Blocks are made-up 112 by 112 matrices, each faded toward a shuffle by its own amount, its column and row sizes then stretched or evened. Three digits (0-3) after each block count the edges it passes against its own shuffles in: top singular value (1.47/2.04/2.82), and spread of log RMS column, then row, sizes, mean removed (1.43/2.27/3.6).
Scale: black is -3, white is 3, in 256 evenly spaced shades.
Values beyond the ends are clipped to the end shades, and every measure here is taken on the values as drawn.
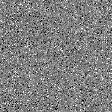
1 1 0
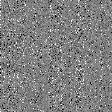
0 2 0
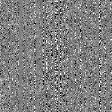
1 3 0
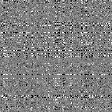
2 2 3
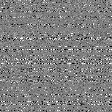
2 0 3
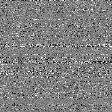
0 1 3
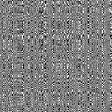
3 3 1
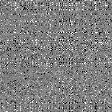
2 2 2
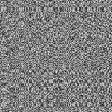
3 1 1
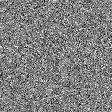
1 0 0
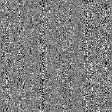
0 3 0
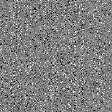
1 2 0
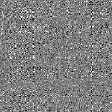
2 2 2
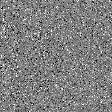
0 1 0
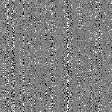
2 3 0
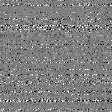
1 0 3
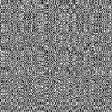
3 2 0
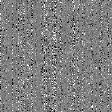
0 3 0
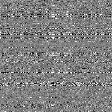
2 0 3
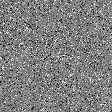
0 0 0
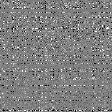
1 2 3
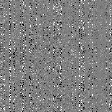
1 3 1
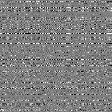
3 0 3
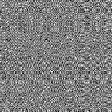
3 0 1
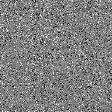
0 1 1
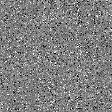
0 1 1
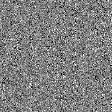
0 2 0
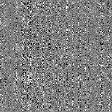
1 3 2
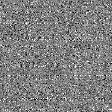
1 0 2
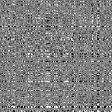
3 2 3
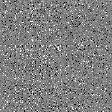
1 2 1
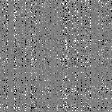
1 3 2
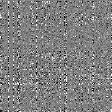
1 3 2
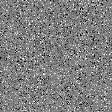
0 1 0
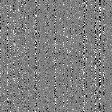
1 3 0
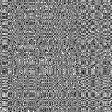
3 2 0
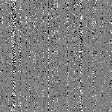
1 3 2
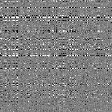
3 2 3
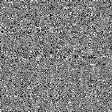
1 1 2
